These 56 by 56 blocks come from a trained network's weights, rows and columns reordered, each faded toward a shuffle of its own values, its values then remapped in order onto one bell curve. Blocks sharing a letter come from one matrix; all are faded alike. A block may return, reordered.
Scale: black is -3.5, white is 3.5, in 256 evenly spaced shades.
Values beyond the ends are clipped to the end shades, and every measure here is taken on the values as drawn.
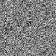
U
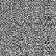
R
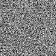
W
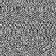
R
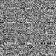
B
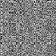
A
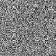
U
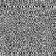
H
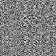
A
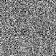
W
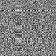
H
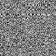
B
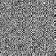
A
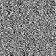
A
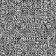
B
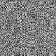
B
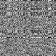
H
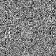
W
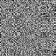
A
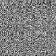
A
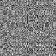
R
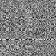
H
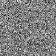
U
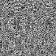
U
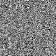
W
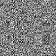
U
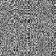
A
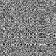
B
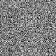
B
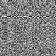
H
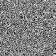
W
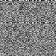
H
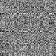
B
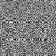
H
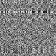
H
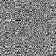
B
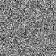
U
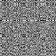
H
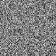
U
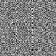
R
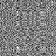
R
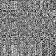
A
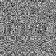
R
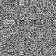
B
